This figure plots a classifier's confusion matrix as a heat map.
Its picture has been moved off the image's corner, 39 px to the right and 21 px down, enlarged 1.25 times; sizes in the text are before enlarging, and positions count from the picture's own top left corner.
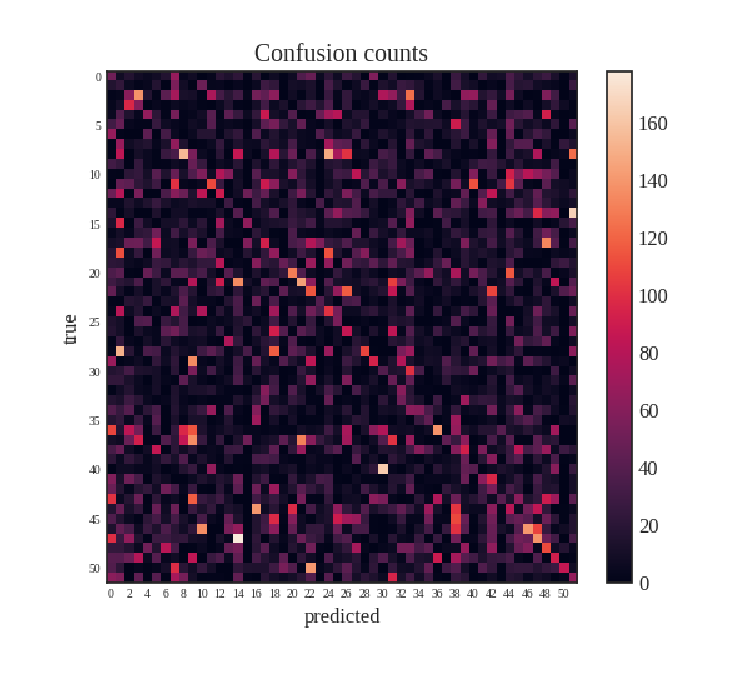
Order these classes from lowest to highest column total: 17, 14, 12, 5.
12, 5, 17, 14
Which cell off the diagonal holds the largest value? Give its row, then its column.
47, 14
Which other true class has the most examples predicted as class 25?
45
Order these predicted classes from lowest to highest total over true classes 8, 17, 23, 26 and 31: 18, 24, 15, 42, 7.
15, 7, 42, 24, 18
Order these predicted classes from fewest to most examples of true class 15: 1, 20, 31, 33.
20, 31, 33, 1
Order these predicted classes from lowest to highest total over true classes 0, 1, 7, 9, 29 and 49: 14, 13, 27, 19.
13, 27, 19, 14
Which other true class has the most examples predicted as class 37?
19
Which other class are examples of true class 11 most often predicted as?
40
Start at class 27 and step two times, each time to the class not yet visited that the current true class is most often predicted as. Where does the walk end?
41
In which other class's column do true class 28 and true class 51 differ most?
18
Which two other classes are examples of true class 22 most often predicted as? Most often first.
26, 42
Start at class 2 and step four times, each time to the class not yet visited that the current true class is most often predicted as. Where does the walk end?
42
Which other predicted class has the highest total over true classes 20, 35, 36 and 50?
38
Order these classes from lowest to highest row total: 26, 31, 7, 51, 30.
31, 30, 7, 51, 26
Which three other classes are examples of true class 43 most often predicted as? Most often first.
9, 0, 48
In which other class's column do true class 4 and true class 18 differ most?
48
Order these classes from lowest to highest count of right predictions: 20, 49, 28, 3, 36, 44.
3, 44, 49, 28, 20, 36
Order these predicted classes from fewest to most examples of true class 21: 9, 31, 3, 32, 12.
3, 32, 9, 12, 31
